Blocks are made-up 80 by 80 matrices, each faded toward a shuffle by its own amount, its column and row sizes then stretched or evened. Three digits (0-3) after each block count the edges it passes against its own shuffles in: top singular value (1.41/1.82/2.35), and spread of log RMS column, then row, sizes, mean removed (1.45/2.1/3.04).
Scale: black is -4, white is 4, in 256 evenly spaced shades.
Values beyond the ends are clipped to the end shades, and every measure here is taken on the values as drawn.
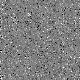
1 1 0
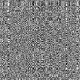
3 2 1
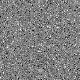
1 1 0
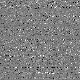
0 0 2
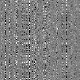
3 3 0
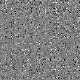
1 2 2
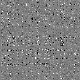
0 2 2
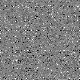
1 1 2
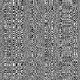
3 3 1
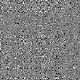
2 2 2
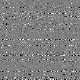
1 1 3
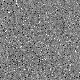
1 0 0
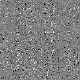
1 2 1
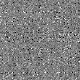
1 1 2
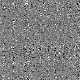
0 2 1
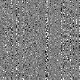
2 3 0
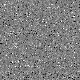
0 0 1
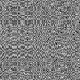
3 0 1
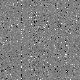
0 2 1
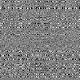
3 1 3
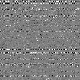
3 0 3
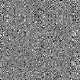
2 2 0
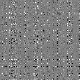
1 3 2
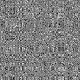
3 1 1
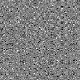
3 1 1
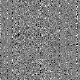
0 3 1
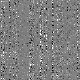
1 3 0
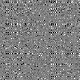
3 1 2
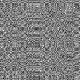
3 0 0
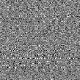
2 0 2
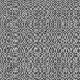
3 1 2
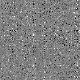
1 2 1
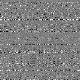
2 0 3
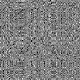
3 2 0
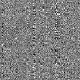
2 2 1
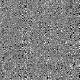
2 2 0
